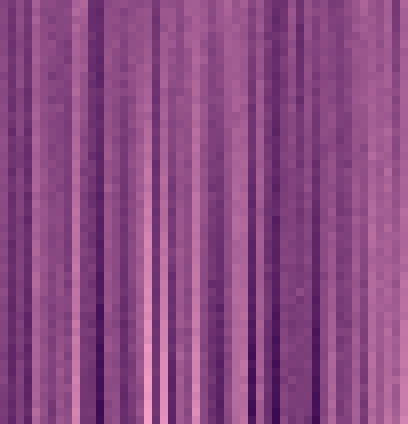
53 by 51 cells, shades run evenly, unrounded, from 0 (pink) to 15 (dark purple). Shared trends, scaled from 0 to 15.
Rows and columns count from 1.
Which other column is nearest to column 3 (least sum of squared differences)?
44
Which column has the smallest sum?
19
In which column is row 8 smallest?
25
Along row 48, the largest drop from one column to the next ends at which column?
21
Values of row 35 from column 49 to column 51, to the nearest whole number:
6 7 5
